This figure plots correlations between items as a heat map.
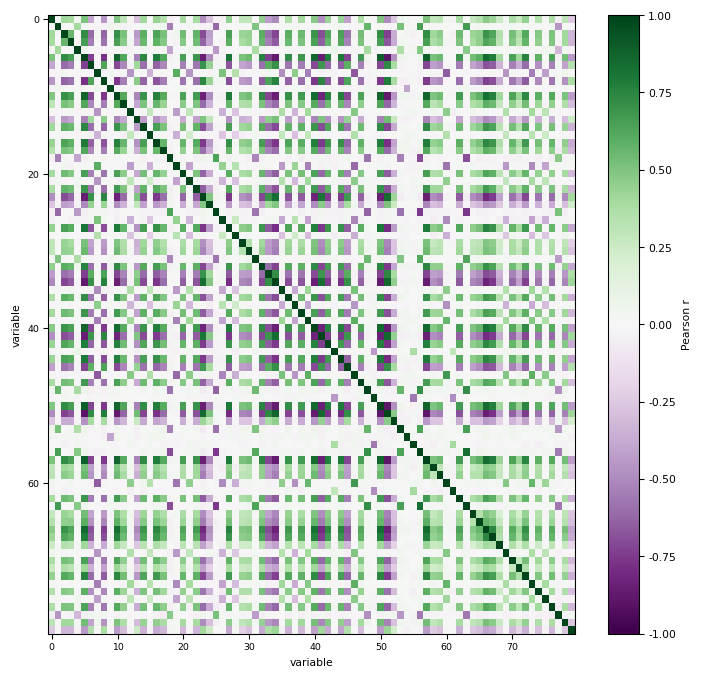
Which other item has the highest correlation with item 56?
63
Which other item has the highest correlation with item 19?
7
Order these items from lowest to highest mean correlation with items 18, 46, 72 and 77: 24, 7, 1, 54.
1, 7, 24, 54
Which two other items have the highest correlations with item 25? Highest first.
18, 77
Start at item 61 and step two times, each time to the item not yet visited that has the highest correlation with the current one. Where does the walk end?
43
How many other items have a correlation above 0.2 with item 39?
9
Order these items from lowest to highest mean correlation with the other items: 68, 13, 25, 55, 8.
8, 13, 25, 55, 68
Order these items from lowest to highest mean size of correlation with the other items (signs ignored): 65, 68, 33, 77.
77, 68, 65, 33
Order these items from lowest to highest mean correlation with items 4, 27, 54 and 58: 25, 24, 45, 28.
45, 24, 25, 28
